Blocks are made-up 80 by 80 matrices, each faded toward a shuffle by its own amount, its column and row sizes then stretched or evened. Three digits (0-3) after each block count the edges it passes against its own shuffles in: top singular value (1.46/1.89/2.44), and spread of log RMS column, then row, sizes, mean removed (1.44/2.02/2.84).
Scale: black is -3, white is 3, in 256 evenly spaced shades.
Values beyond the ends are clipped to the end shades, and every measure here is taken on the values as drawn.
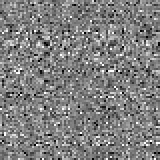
2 0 2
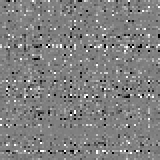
1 2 3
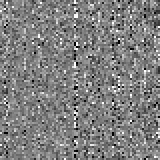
1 3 0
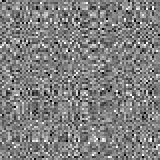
3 1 2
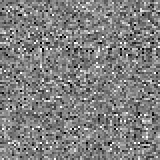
2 0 2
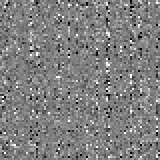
0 3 1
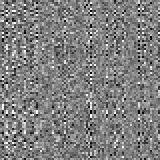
3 3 1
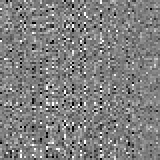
3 3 1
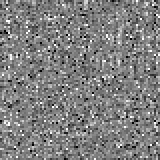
1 1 0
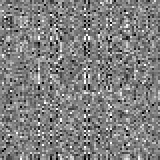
3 3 0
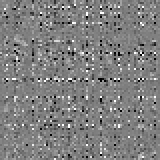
2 3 3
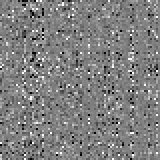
0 3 2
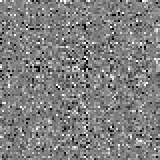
2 2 2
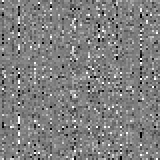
1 3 1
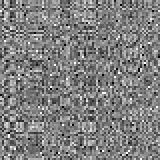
3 1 0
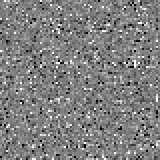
1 1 2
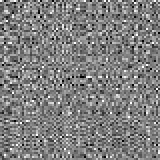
3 0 2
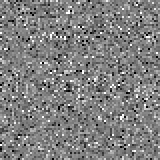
1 0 1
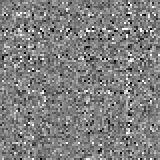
0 2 2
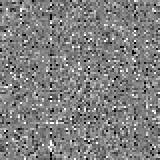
1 2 0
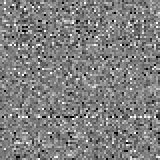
2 1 2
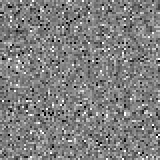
1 1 1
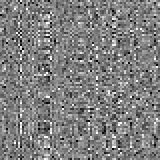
3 2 0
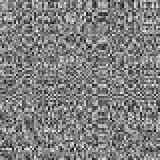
3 0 2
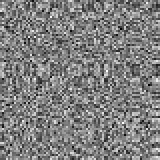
3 1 0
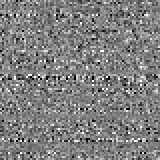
1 1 3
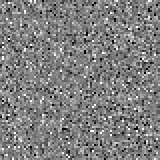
0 1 0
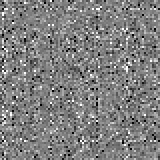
2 2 1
